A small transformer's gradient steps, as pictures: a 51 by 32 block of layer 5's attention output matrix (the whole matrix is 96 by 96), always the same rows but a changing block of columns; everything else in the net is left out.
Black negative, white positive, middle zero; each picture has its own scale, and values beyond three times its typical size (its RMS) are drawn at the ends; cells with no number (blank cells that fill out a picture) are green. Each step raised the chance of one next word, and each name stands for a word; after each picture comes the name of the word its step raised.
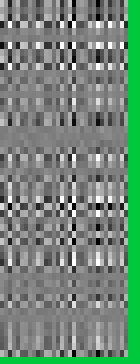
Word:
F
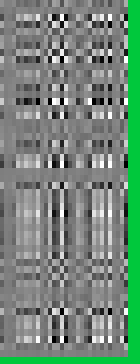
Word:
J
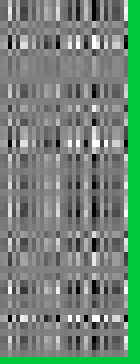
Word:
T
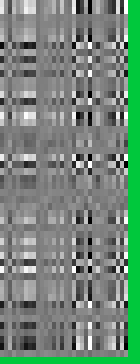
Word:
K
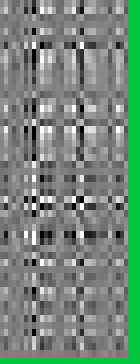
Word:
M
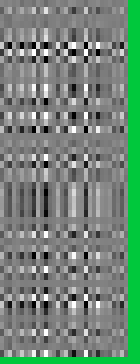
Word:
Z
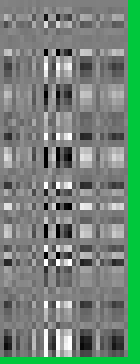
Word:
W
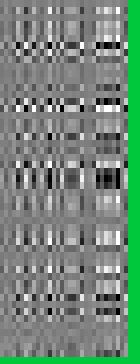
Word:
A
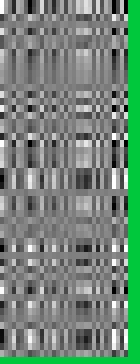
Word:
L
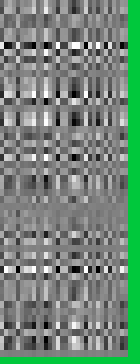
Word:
K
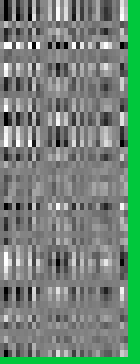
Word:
T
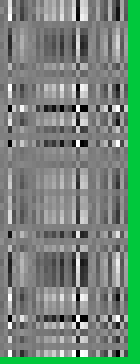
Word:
T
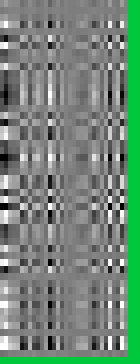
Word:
W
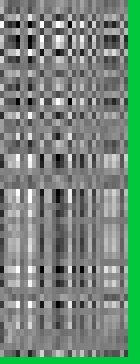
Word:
J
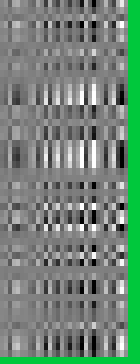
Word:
W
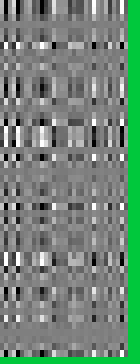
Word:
T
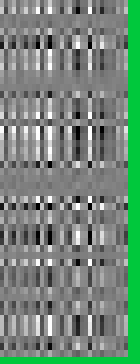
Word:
M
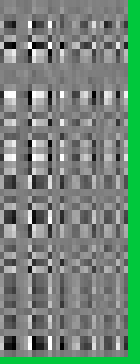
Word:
W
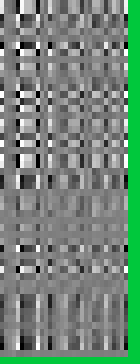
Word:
L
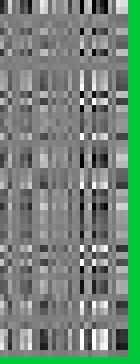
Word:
L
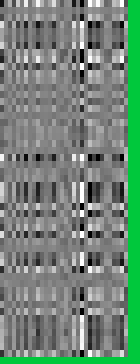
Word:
F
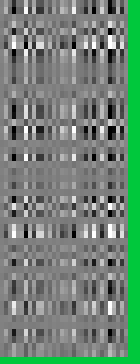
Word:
M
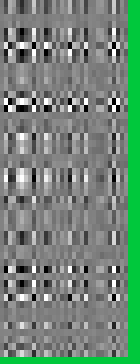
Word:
A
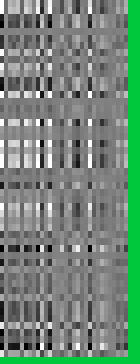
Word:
L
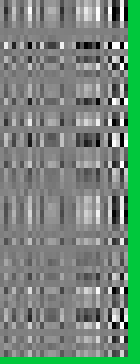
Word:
T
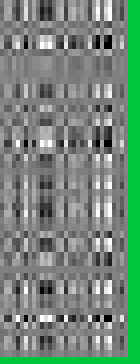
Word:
T
